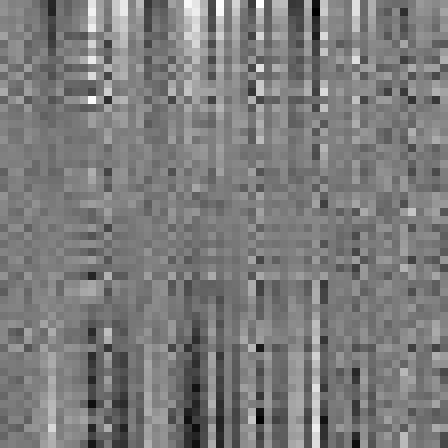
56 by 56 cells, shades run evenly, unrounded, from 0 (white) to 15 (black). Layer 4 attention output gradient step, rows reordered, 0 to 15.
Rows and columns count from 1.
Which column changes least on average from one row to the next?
42
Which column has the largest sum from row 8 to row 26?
40
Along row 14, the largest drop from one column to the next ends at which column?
41
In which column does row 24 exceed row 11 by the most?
33
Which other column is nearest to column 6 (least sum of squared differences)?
21
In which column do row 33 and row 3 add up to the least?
12
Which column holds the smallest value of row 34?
51
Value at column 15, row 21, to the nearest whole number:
8
